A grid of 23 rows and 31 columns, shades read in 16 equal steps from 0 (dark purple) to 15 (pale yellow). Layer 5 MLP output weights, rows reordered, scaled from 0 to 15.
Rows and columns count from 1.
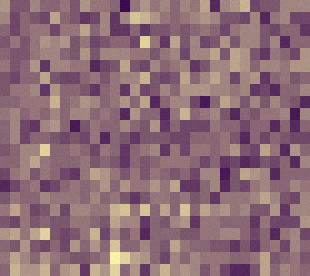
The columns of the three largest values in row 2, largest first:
14, 15, 6
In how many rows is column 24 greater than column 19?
9
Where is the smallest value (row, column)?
1, 13
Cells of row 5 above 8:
5
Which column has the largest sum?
12
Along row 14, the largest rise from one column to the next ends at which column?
31
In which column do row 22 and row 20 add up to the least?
28
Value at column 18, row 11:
6
